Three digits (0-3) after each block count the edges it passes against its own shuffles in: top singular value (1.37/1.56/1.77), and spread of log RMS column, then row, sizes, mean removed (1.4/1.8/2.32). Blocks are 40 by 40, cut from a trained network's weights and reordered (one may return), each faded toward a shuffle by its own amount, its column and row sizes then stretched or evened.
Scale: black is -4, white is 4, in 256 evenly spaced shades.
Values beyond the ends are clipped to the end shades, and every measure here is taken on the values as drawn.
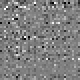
1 2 3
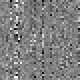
3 3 0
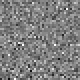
0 0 1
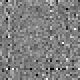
3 2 1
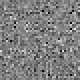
2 0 1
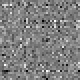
2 1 2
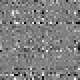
2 2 3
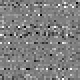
2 0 3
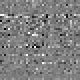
0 1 3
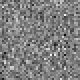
1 0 0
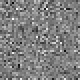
2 1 2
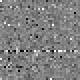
2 0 2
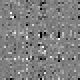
2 3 2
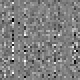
2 3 1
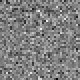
0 0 0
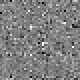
1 1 1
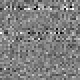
2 0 2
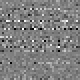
3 1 3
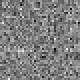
2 1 0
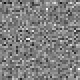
3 1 1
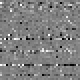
3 0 3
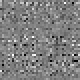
0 2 3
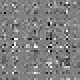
1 3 3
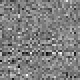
3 2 2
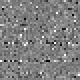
1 0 1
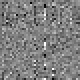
2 2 1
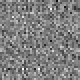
2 0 1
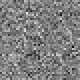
2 0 0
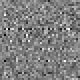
1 0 2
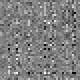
1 3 1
